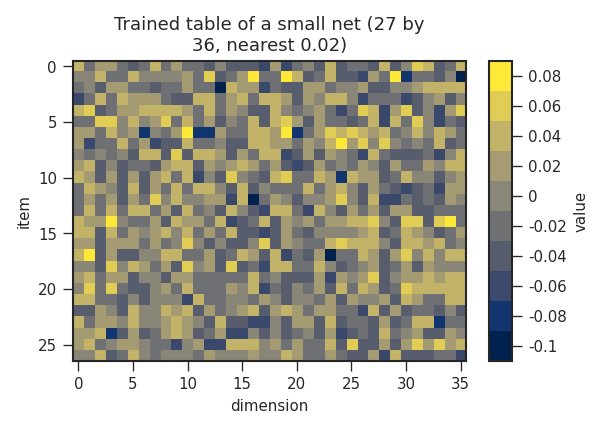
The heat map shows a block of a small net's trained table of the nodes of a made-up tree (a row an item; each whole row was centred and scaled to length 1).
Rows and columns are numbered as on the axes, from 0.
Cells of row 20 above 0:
16
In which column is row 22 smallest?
26
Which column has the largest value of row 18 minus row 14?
14
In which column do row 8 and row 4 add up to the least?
33
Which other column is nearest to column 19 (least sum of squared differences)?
5
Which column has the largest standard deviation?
19
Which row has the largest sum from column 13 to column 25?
6
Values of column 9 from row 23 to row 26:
0.04 0.04 -0.06 0
